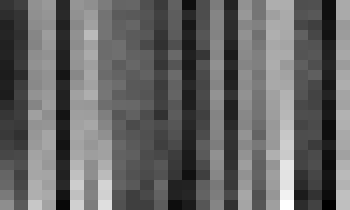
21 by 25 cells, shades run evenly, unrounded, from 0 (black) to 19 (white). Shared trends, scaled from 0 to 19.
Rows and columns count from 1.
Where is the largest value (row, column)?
21, 21
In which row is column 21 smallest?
7
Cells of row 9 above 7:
13
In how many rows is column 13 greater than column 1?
15
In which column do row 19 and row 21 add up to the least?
24
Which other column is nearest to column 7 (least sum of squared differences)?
20
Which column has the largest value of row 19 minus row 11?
8
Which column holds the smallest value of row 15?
5
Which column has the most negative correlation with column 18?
19
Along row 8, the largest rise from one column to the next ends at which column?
25
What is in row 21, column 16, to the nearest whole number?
10
